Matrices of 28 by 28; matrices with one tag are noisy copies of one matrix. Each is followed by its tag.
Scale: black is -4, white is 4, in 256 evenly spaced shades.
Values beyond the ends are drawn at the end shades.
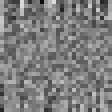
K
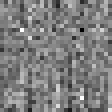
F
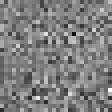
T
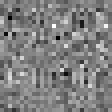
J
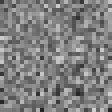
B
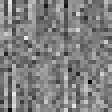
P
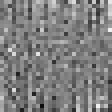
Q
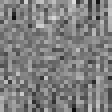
Q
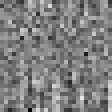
F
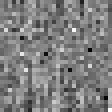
F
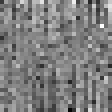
Q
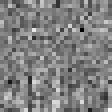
F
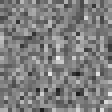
B
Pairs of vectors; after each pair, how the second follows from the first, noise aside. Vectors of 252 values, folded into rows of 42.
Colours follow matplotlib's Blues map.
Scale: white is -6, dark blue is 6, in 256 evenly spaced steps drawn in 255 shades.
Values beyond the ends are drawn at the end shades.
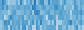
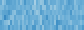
negated, shrunk.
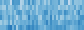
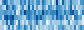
wrapped around, scaled up.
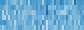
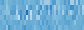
wrapped around, partly zeroed.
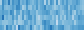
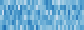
wrapped around.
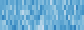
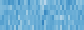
reversed, shrunk.
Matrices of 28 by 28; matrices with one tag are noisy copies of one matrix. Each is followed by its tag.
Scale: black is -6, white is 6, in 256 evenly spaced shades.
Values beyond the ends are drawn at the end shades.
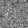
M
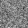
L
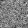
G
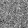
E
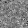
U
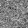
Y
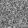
L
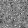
E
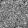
G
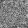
G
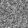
L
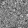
G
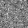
M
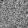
G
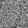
G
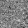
Y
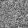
G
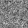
U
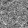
U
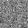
E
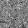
E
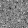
Y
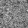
M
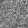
G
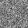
L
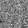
E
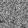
E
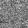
E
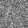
M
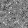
U
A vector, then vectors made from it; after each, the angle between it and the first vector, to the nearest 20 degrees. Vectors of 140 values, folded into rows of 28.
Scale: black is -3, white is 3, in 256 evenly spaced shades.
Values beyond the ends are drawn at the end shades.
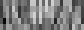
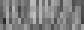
20 degrees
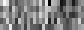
60 degrees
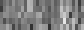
80 degrees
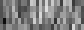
20 degrees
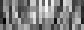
20 degrees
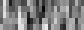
100 degrees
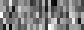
120 degrees
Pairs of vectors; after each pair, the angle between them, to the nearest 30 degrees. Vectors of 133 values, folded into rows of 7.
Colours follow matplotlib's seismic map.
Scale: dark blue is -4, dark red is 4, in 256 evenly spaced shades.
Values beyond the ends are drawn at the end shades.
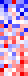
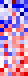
30 degrees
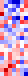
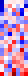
120 degrees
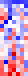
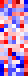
120 degrees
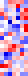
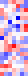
30 degrees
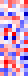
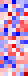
120 degrees
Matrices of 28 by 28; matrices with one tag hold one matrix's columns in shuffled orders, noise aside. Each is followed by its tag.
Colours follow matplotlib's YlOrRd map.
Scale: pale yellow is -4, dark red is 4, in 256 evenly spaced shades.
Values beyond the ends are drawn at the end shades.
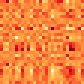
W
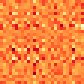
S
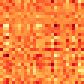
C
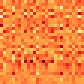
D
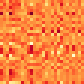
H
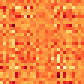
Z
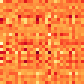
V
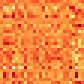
Z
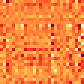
C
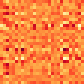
S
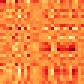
W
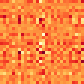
V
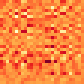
D
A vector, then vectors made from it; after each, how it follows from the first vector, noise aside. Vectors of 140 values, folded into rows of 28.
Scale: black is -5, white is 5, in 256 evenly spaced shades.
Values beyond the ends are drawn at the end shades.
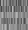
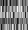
wrapped around, negated, scaled up.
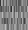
copied.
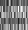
wrapped around, negated, scaled up.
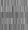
negated, shrunk.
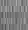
negated, shrunk.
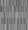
shrunk.
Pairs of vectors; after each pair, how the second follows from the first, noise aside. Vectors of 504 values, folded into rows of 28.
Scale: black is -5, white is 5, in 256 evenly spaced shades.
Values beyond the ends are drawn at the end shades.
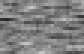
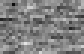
copied.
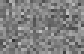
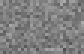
wrapped around, negated, shrunk.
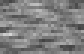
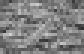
copied.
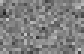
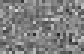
shuffled.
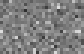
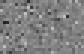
reversed, negated, partly zeroed.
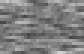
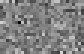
sign-scrambled.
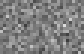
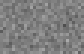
negated, shrunk.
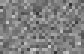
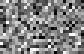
scaled up.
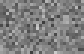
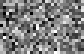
scaled up.
